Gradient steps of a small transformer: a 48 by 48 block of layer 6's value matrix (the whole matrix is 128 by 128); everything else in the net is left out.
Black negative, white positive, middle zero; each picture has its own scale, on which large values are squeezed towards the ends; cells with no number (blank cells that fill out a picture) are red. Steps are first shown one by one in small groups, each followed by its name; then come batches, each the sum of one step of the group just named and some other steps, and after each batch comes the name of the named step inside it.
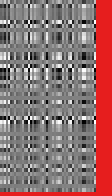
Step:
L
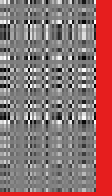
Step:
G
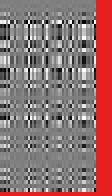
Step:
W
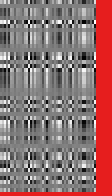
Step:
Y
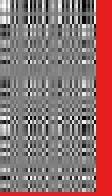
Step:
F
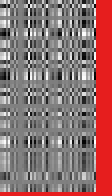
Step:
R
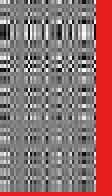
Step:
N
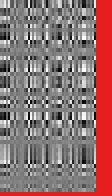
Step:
G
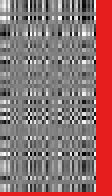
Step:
F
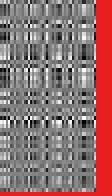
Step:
L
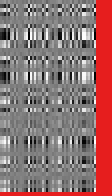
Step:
R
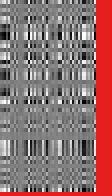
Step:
R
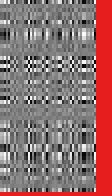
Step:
Y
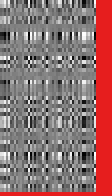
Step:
Y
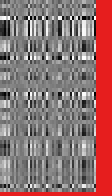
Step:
F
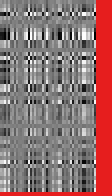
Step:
N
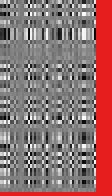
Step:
N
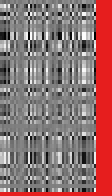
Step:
N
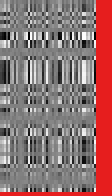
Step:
R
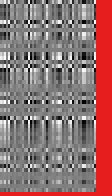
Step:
L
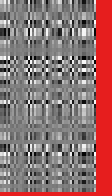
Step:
N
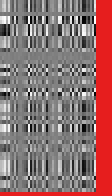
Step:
F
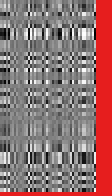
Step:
N
